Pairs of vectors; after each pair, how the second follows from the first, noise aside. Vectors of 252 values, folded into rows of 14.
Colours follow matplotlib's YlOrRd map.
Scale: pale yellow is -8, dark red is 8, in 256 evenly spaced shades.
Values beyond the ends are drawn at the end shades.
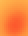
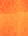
wrapped around, shrunk.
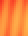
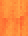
wrapped around, shrunk.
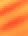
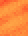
negated, shrunk.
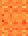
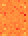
reversed, partly zeroed.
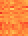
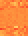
reversed, partly zeroed.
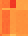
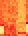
wrapped around, negated, scaled up.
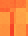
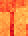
scaled up.
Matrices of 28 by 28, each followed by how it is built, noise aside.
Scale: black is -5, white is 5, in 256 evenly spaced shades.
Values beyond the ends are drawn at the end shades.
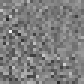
lower triangular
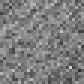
Hankel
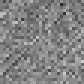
Hankel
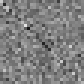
diagonal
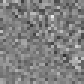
upper triangular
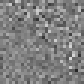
upper triangular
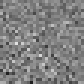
lower triangular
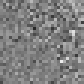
upper triangular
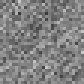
Hankel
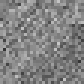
Hankel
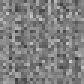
blocks
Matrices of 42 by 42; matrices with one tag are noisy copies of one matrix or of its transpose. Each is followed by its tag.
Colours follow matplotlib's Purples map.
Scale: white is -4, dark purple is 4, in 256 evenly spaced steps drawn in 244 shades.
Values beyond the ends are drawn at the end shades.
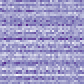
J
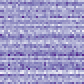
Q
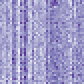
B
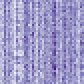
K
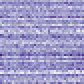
Q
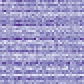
J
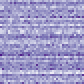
Q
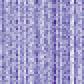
Q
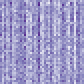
J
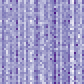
Q
